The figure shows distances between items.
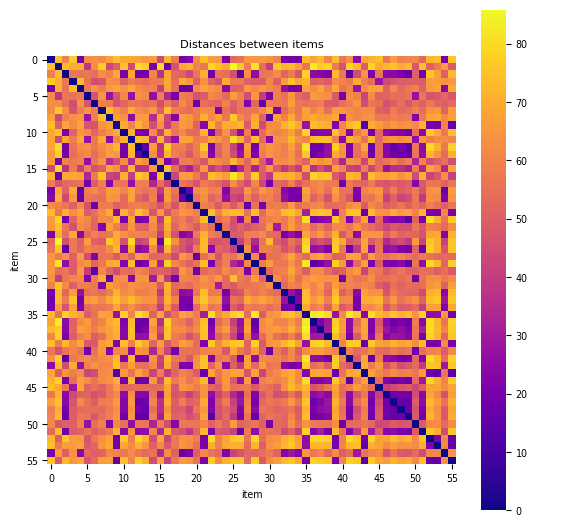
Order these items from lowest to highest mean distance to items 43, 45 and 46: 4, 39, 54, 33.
39, 54, 4, 33
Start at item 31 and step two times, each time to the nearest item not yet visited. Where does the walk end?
23
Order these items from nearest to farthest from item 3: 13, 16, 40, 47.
47, 13, 40, 16
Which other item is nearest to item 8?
30
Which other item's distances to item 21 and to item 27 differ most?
20
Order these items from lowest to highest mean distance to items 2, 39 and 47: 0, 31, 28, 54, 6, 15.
28, 15, 6, 54, 31, 0
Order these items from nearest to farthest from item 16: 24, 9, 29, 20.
9, 29, 20, 24
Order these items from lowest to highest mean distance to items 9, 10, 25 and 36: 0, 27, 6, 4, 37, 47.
47, 37, 6, 27, 4, 0
